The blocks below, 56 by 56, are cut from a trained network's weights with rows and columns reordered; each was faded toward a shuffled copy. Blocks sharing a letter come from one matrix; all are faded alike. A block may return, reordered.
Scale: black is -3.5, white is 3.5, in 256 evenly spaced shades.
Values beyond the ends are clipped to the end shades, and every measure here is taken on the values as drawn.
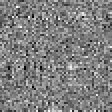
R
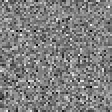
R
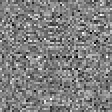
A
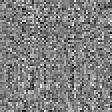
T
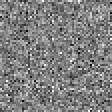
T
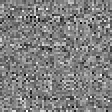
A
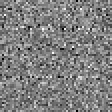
R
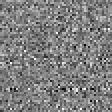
A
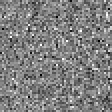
T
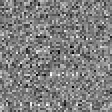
A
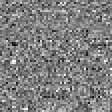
R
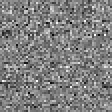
A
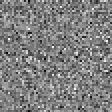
T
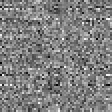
A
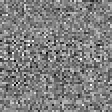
R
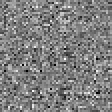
A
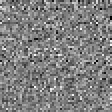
R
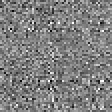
A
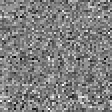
R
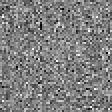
T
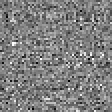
R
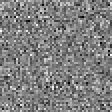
R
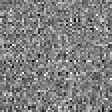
A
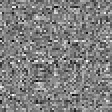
A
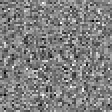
T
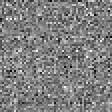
R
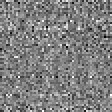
R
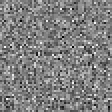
A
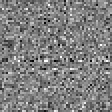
A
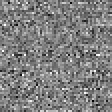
R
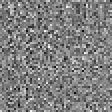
T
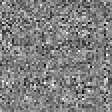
T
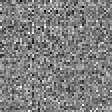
T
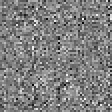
T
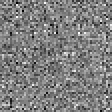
T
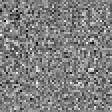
T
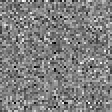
R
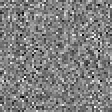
T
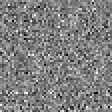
A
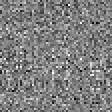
A
